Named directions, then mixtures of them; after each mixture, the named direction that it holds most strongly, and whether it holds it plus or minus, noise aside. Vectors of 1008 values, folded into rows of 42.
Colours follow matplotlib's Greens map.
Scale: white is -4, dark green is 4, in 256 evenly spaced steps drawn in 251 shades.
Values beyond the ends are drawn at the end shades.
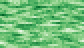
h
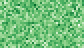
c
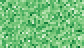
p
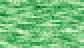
h, plus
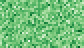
p, plus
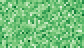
p, minus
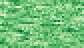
h, minus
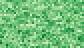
p, minus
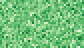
p, minus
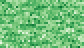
p, plus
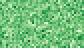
p, minus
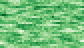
h, plus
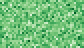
p, minus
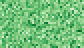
p, plus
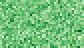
p, plus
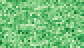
p, minus
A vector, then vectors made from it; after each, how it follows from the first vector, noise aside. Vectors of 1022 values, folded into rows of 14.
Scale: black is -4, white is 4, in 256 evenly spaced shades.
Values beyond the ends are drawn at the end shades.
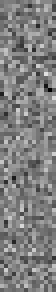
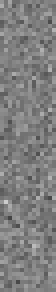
reversed, negated, shrunk.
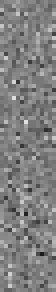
wrapped around, partly zeroed.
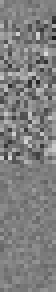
wrapped around, negated, partly zeroed.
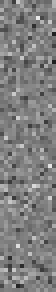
wrapped around, negated, partly zeroed.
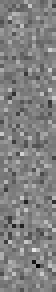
wrapped around, partly zeroed.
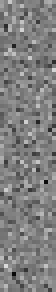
wrapped around, partly zeroed.
